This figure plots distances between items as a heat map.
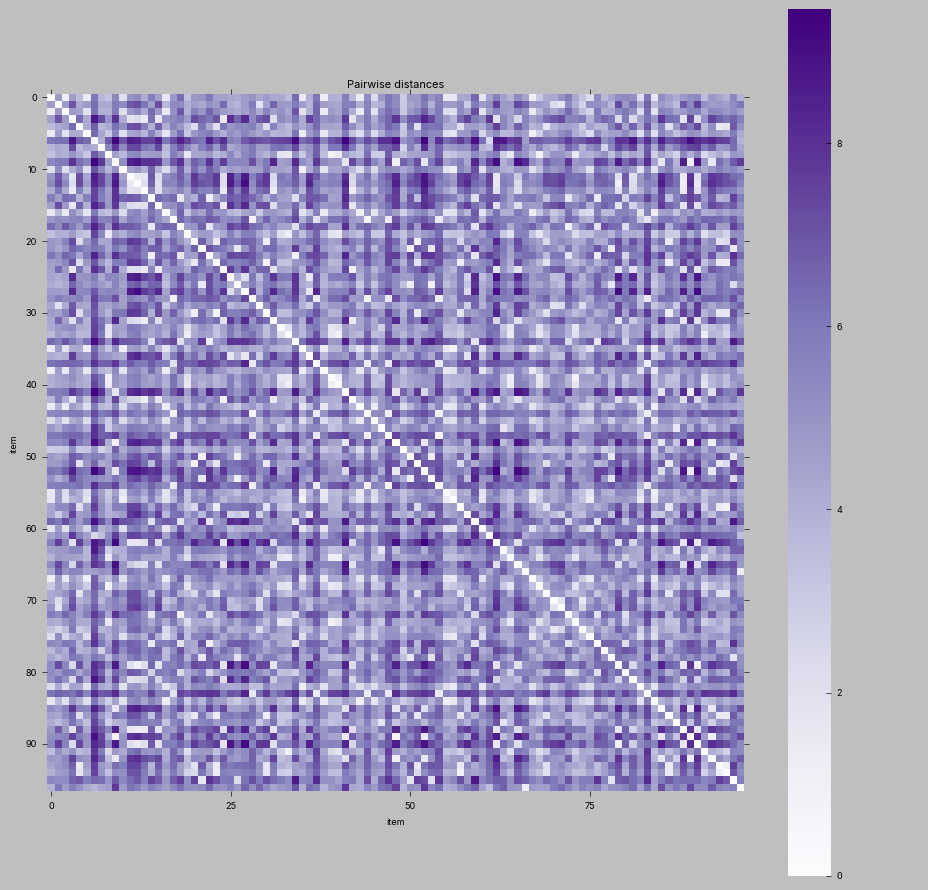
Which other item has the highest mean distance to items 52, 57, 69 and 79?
6
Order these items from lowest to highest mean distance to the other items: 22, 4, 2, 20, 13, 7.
2, 4, 13, 20, 7, 22
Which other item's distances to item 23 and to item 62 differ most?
30
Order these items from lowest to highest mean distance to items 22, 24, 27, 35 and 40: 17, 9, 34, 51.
34, 51, 17, 9
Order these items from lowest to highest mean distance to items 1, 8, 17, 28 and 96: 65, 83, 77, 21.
83, 77, 21, 65
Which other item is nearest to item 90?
79
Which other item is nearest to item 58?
36
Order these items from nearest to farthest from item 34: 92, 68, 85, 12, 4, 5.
4, 68, 5, 12, 92, 85
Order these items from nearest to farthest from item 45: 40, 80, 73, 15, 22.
40, 73, 15, 80, 22
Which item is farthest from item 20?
62
